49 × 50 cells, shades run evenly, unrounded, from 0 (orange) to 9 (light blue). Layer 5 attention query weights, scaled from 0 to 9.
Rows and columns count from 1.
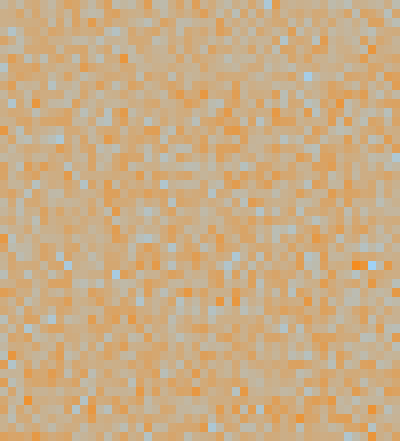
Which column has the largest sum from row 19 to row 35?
48
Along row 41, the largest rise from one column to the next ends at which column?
2
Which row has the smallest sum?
20
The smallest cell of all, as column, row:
45, 30
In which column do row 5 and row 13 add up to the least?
35
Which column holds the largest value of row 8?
1
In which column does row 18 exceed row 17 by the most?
50
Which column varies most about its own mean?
47
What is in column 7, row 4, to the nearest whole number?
3
